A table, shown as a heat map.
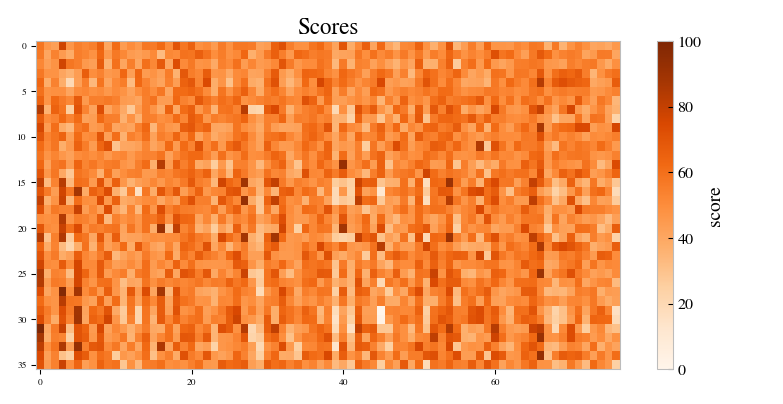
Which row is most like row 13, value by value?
20
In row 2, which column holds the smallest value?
55
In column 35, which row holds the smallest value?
17
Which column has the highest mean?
0
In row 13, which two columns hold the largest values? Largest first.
40, 16
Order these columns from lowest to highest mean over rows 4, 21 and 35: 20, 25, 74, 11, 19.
11, 74, 25, 19, 20
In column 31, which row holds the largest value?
21
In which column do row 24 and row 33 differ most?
16
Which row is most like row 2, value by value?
28
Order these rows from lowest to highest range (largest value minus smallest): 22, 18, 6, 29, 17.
6, 18, 22, 17, 29
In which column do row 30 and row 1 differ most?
45
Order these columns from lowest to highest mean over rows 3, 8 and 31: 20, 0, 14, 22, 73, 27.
73, 14, 22, 20, 27, 0
